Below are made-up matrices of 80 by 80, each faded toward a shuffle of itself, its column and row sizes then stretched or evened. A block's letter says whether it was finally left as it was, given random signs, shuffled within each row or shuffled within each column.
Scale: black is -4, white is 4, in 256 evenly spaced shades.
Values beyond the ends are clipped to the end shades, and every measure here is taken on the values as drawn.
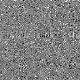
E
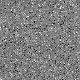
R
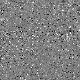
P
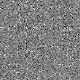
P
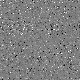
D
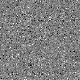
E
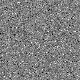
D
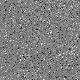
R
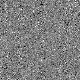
R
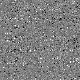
P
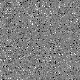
E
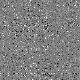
P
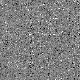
P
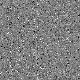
R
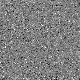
D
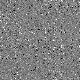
P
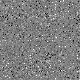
P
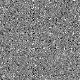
P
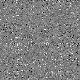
E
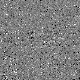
P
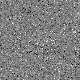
R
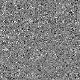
E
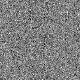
R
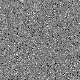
R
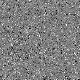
P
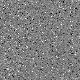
R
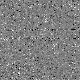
P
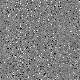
R
